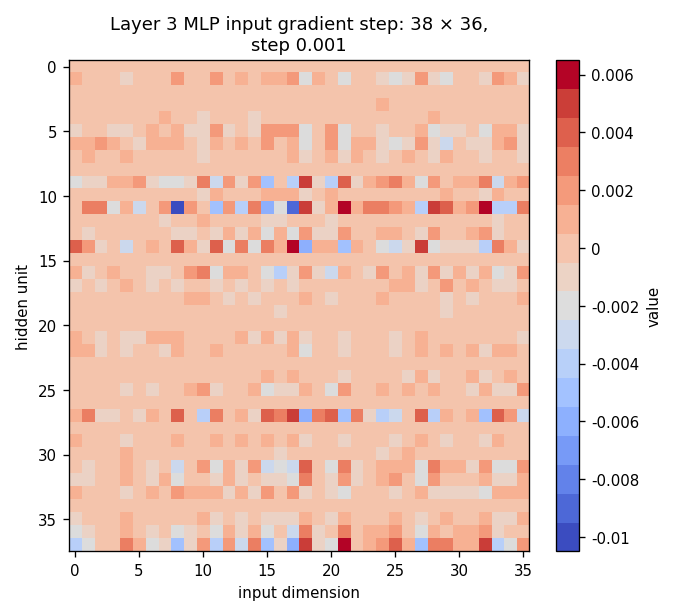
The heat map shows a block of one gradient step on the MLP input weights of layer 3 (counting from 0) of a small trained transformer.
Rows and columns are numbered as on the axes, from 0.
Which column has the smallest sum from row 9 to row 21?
15
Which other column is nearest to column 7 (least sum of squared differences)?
2
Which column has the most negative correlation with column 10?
20
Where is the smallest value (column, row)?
8, 11
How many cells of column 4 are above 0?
10
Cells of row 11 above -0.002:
25
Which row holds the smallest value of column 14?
14
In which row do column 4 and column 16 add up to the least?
16
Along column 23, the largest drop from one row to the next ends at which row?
12
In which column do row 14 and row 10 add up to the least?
18
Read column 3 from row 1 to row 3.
0 0 0
